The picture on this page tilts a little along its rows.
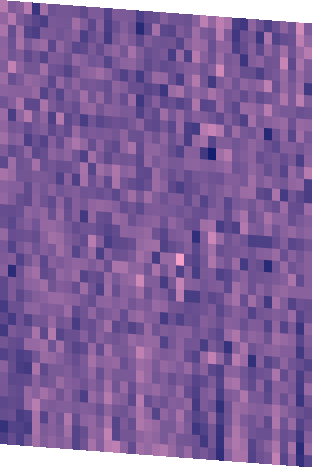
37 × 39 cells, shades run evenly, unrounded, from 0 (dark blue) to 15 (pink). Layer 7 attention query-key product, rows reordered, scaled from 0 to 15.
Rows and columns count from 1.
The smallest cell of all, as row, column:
12, 27
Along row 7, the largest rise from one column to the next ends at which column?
22
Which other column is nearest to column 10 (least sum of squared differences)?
16
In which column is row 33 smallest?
28
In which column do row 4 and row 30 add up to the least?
31
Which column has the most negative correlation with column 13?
23
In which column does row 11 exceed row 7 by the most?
21
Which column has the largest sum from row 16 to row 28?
18
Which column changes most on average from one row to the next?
34
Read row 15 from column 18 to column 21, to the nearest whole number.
5 6 9 8
